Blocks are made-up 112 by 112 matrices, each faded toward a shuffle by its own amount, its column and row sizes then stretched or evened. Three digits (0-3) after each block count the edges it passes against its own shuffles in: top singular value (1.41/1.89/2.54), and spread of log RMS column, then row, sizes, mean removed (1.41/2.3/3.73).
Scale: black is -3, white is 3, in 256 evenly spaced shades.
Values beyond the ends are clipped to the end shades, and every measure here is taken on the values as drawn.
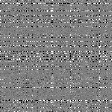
2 2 3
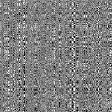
3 3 1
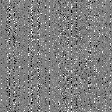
2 3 0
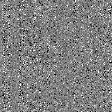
1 2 1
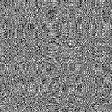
3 1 0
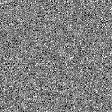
2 1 1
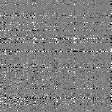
1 2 3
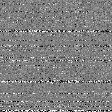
1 0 3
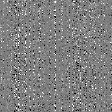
1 3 1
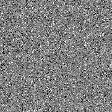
1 1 0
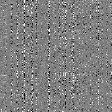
2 3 1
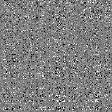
1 2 2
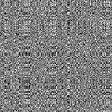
3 2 1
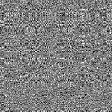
3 1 2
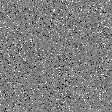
0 1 0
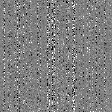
0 3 0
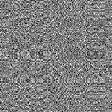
3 1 0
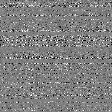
0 0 3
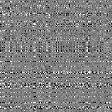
3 2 3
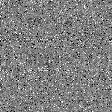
1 0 1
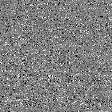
0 0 2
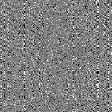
3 2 0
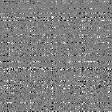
0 2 3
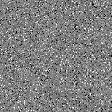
2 1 0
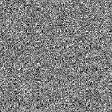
2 1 1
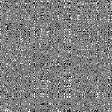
3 2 2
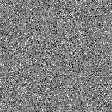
2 0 0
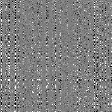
3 3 1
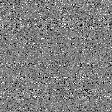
1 0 2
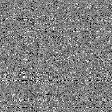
2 1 2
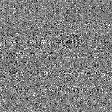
2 0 2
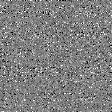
0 0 2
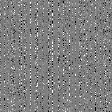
1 3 0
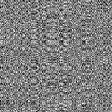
3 1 0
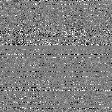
0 1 3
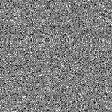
2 0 0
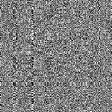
3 2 0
